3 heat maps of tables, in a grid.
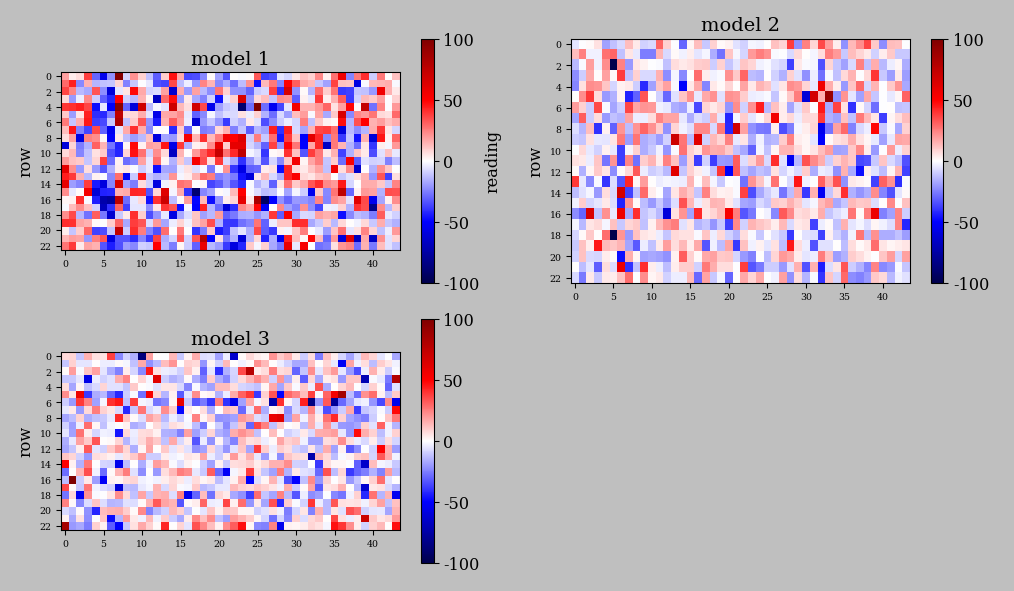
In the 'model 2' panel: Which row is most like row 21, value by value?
14
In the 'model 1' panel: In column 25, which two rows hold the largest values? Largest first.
4, 16
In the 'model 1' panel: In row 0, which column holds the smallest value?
5
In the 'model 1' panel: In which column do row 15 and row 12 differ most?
23
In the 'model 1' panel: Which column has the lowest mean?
6
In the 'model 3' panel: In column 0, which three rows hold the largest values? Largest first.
22, 14, 17
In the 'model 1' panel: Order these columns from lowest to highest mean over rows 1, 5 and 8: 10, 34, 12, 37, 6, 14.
12, 6, 34, 37, 10, 14
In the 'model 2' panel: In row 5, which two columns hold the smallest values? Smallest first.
30, 7
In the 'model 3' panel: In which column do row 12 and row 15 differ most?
41
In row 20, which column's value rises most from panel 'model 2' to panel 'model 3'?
6
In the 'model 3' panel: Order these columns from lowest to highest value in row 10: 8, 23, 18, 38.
18, 8, 23, 38
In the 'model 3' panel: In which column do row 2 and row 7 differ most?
24
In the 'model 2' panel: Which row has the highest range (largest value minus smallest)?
5
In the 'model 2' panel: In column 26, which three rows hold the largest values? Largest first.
7, 11, 13
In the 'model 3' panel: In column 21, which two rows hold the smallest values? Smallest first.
15, 6
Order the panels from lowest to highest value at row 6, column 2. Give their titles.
model 2, model 1, model 3
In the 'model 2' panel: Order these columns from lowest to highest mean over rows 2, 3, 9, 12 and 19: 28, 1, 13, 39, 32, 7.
32, 7, 1, 28, 39, 13
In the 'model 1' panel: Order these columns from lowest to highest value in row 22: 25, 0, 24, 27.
27, 25, 24, 0
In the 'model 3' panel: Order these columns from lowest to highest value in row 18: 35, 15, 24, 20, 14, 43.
43, 24, 35, 14, 20, 15
